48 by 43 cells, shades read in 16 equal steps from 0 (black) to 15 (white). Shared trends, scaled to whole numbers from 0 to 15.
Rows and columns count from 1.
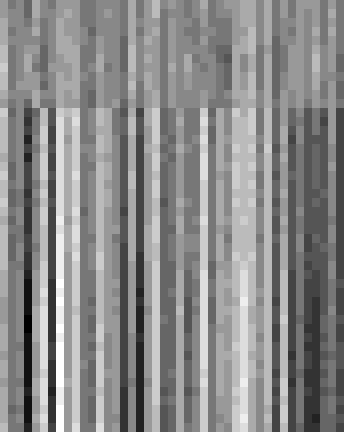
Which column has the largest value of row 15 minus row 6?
6
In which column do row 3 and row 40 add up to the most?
8
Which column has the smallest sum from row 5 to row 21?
43
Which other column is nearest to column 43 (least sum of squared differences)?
16
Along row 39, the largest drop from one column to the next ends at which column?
7
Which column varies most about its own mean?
4
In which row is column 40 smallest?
47
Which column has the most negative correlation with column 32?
5
